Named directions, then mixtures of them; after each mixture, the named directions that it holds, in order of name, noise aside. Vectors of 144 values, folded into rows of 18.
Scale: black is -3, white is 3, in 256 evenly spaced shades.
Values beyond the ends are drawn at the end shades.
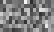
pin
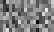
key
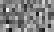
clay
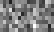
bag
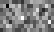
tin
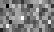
tin.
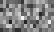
pin, tin.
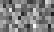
bag.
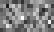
tin.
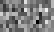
key, pin.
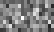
bag, tin.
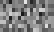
bag, pin.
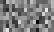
key.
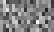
key.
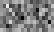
tin.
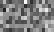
clay, pin.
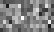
bag, tin.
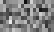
pin.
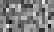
clay, tin.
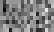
clay, key.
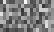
pin.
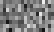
clay.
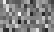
key, pin.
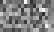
pin.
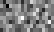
key, tin.
